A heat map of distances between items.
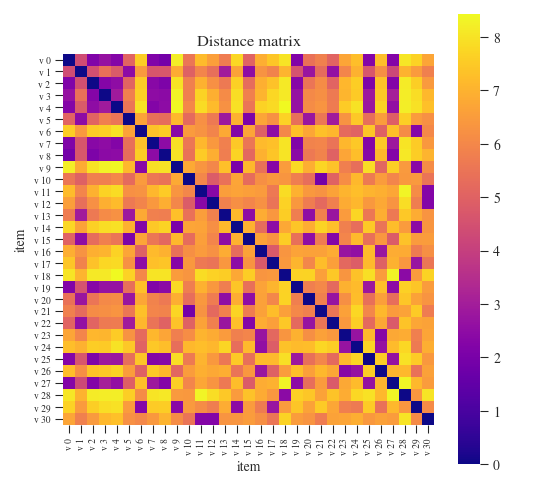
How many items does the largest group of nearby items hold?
9
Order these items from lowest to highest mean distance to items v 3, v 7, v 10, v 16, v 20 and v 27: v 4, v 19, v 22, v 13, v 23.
v 19, v 4, v 22, v 13, v 23
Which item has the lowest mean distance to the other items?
v 1
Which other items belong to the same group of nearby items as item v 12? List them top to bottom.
v 11, v 30
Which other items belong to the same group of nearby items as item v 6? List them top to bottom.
v 9, v 14, v 17, v 29
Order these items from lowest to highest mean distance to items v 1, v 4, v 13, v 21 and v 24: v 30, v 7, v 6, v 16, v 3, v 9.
v 7, v 3, v 16, v 30, v 6, v 9
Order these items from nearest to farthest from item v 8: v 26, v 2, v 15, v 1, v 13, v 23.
v 2, v 1, v 15, v 13, v 23, v 26
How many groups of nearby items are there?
7
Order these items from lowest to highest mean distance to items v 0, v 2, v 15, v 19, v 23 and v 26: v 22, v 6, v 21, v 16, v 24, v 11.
v 22, v 16, v 24, v 21, v 6, v 11
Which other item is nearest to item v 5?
v 15
